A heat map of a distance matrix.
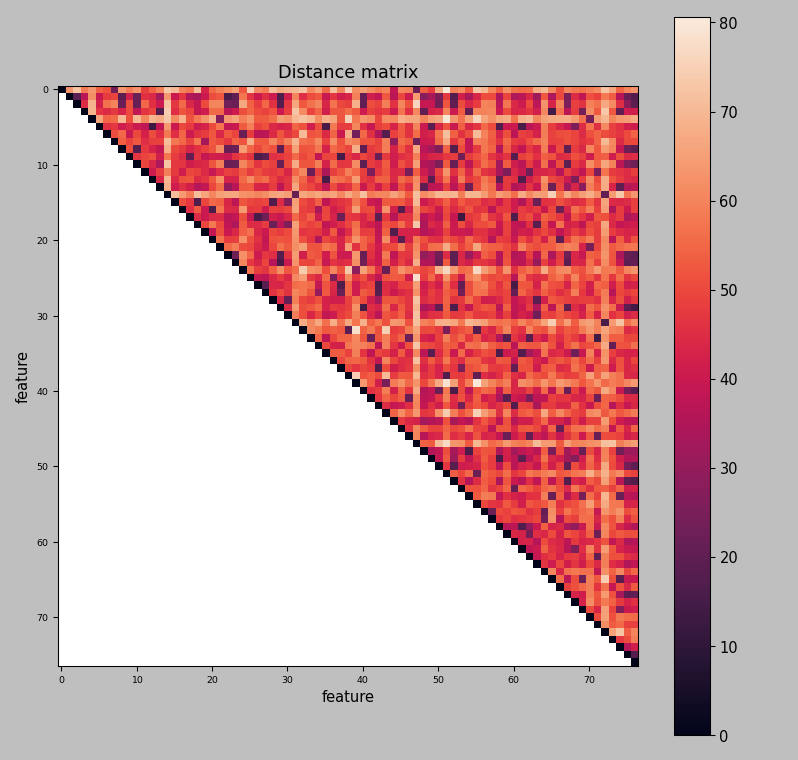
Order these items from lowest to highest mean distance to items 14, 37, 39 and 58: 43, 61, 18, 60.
60, 43, 61, 18
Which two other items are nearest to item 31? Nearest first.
72, 14
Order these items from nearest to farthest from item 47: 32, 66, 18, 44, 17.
44, 66, 17, 32, 18
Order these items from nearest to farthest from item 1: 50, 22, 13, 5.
22, 50, 13, 5
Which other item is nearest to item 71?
33
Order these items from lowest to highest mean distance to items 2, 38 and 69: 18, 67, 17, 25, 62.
67, 18, 17, 62, 25
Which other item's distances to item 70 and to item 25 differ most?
4
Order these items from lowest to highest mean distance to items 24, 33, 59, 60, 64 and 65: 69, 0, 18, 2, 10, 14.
69, 18, 10, 2, 0, 14
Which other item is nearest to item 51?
38
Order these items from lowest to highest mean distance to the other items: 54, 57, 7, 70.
54, 57, 7, 70
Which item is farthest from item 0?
51
